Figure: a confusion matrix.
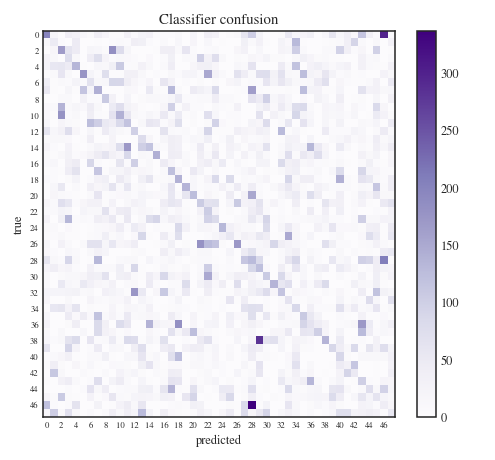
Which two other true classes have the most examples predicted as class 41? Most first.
42, 47
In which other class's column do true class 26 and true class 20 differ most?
21
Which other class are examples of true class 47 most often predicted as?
13
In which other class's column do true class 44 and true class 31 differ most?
17
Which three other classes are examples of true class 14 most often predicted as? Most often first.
11, 36, 13
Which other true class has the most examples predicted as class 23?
26
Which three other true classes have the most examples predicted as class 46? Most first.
0, 28, 44
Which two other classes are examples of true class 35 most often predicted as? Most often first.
7, 28
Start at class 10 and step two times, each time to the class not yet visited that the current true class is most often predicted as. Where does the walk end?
9
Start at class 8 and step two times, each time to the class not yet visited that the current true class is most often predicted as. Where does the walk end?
22
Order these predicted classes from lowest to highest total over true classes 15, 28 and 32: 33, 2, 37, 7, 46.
2, 37, 33, 7, 46
